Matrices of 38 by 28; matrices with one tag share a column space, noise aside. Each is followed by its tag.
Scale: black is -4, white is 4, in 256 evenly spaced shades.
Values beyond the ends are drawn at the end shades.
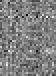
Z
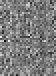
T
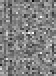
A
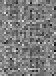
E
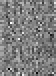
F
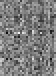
A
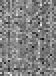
F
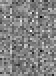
Z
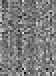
F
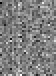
T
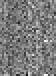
T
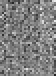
E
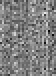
E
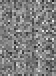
Z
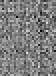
Z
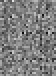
A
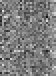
Z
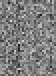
E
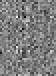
Z
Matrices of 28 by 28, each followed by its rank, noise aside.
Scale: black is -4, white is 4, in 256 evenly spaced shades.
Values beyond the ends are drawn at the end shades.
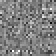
six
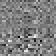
four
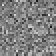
six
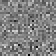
six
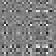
two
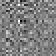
three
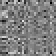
four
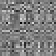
three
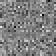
six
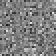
six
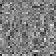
six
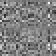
three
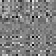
three
